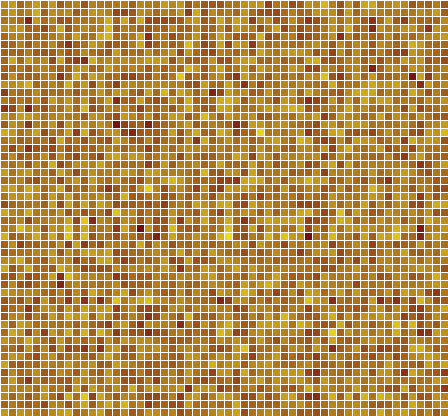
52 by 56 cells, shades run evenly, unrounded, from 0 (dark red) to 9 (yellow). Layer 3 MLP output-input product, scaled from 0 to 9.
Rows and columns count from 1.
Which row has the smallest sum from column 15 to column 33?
16
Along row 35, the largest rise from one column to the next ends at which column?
9
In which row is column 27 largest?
46
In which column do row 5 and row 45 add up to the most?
14
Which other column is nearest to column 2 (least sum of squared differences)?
5
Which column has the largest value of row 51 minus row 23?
30
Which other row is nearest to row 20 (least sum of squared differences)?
7
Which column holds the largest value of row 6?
24
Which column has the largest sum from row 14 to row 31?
29
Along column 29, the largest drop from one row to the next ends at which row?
31
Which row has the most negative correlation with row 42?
38
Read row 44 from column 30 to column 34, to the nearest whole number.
6 8 3 4 4
